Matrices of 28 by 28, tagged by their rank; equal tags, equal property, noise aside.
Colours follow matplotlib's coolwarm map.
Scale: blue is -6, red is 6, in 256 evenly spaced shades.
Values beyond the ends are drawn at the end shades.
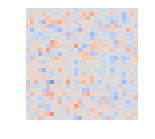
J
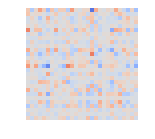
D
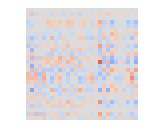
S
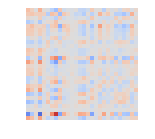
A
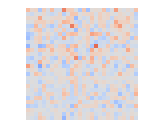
J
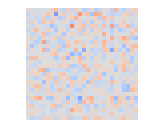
J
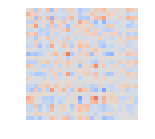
S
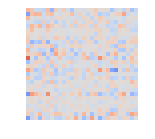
D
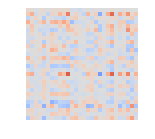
S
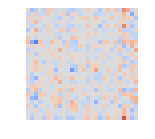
D
